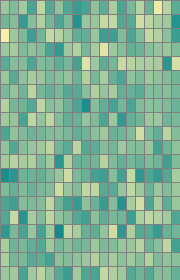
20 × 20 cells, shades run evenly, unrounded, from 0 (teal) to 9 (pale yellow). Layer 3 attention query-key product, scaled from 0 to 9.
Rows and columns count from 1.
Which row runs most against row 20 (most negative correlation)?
14
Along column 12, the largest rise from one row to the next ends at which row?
4
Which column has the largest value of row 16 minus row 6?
2
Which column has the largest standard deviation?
1
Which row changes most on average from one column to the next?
17
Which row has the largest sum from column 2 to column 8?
12
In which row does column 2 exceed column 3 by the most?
16
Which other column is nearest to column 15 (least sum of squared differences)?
20
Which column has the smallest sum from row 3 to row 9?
9
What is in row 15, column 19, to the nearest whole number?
3
